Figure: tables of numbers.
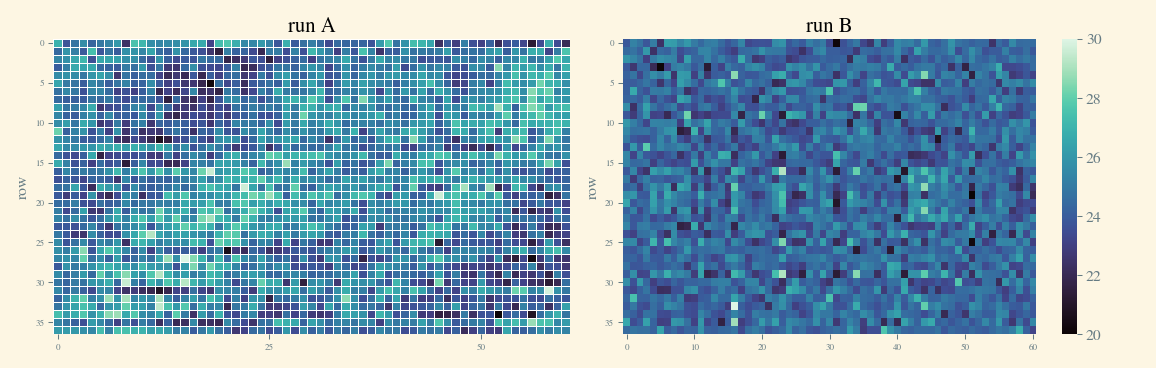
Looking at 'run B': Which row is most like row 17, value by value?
22
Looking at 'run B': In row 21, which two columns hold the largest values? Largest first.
44, 16
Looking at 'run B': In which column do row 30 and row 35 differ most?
16
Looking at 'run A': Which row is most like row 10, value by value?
8
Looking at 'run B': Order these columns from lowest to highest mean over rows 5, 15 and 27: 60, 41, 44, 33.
44, 33, 41, 60
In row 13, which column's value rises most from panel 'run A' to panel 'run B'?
25
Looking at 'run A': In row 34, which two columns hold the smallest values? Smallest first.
52, 56
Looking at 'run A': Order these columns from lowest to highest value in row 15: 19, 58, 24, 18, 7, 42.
7, 18, 42, 19, 24, 58
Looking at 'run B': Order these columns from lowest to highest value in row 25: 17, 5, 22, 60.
60, 5, 17, 22
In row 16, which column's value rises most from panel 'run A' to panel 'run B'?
34
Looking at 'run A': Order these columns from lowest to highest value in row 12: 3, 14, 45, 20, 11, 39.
11, 14, 3, 45, 20, 39
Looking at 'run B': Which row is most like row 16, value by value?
29
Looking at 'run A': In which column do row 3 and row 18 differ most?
22
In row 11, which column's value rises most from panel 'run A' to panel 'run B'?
10
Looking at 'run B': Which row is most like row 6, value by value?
32
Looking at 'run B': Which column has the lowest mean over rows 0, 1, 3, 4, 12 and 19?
31
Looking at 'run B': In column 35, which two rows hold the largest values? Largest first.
8, 11
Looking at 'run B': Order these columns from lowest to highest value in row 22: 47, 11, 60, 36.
11, 36, 60, 47
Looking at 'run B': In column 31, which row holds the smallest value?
0
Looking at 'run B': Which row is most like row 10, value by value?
2
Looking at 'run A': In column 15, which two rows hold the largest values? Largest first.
27, 30
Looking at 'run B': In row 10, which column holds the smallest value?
33
